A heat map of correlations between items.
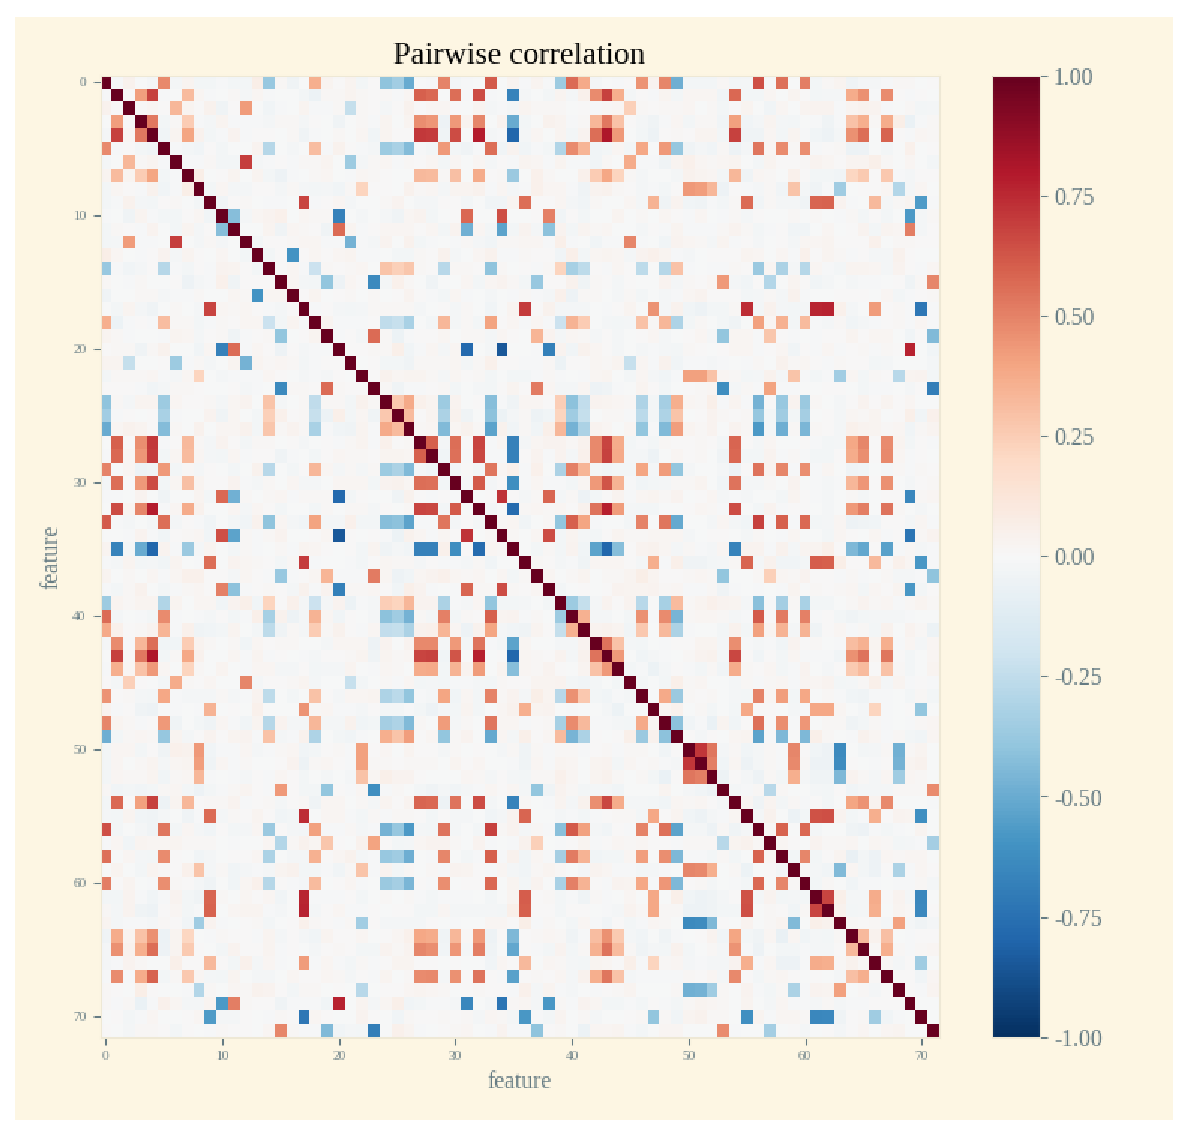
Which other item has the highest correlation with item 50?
51
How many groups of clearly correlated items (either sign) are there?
8
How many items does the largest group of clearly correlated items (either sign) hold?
18
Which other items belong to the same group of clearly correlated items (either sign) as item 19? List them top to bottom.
15, 23, 37, 53, 57, 71
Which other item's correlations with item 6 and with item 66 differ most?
12
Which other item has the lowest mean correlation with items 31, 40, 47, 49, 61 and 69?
70
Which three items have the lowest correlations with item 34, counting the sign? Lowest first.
20, 69, 11
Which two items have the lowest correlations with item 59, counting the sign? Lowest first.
63, 68
